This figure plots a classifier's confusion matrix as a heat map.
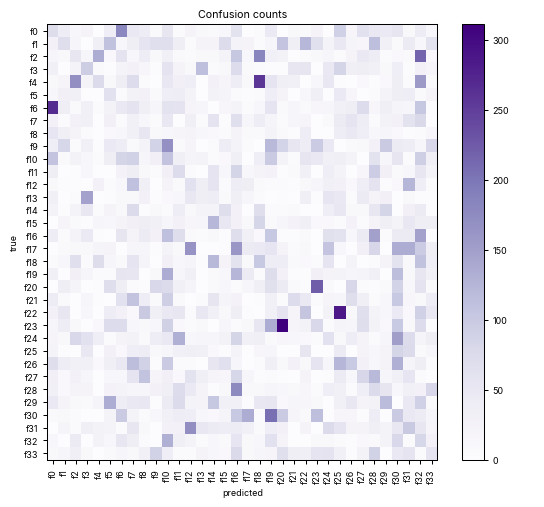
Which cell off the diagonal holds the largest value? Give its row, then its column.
f23, f20
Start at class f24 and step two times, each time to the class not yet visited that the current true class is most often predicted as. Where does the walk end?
f19
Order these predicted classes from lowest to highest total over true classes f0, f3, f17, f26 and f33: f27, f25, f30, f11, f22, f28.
f11, f22, f27, f28, f25, f30
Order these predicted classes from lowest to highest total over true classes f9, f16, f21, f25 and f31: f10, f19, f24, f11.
f11, f24, f19, f10
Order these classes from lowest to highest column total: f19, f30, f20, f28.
f20, f28, f19, f30
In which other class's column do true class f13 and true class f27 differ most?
f3
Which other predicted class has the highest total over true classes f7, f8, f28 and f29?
f16
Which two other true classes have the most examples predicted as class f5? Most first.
f29, f1
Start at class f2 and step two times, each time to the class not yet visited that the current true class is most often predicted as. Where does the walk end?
f10
